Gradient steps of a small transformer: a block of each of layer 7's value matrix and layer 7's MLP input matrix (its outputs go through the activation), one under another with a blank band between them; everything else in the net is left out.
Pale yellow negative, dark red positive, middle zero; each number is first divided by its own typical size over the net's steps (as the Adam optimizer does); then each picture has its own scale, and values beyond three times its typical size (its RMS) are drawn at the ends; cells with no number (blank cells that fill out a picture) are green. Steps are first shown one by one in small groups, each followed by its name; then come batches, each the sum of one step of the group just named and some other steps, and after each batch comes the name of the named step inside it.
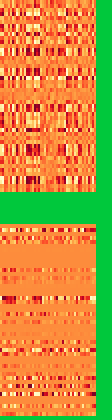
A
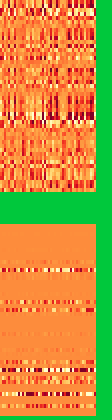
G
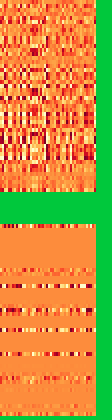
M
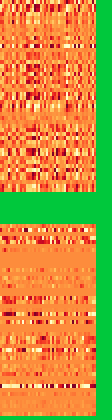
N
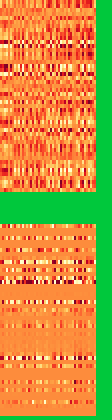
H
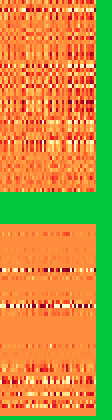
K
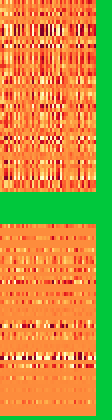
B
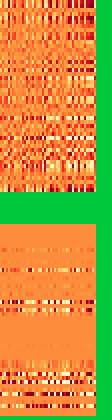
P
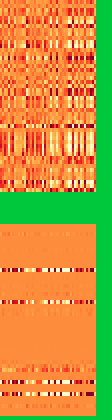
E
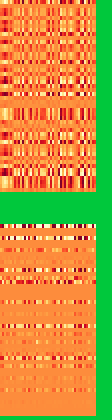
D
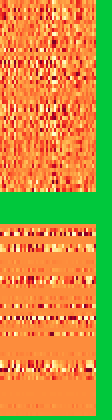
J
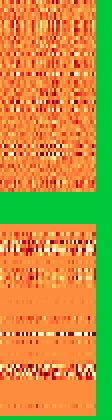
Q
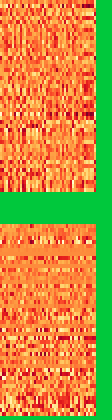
G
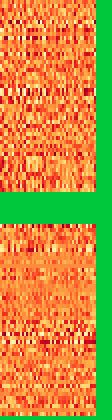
Q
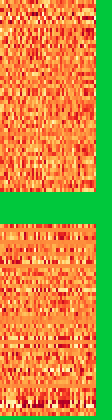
G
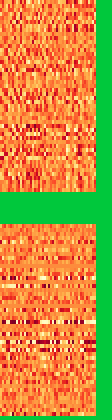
Q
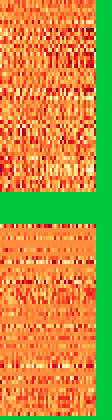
H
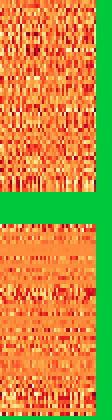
A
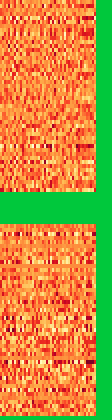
G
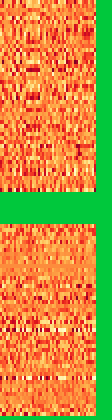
Q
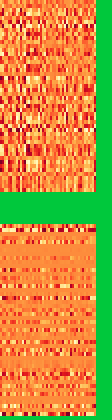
A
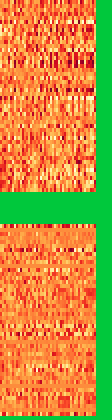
E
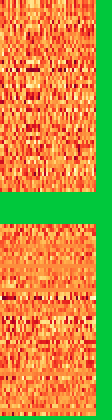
A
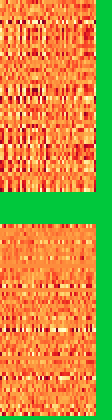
M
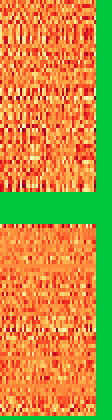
M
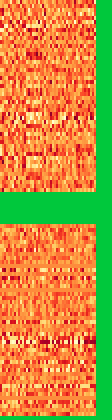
G
